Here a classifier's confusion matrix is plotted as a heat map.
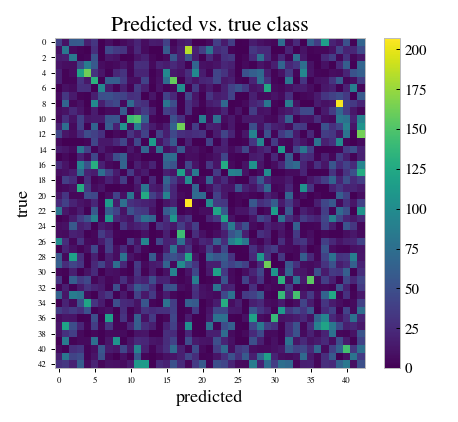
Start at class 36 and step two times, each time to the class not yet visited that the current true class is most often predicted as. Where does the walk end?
22
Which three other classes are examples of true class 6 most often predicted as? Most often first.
29, 17, 41
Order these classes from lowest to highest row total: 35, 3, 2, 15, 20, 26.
15, 2, 3, 20, 35, 26
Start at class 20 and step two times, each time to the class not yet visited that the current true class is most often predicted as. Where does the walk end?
42
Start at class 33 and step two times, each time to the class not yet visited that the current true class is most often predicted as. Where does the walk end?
35
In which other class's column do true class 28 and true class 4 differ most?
2
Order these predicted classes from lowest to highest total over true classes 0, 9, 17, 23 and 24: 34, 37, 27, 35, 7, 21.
21, 27, 34, 35, 7, 37
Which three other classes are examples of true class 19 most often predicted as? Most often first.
3, 34, 12
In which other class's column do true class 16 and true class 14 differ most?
5
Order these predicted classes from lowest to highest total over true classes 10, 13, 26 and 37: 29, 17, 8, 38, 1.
29, 8, 17, 38, 1
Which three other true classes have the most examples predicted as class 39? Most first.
8, 13, 10
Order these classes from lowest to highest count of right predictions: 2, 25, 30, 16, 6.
16, 25, 2, 6, 30
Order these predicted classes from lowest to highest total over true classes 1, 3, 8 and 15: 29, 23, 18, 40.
29, 40, 23, 18
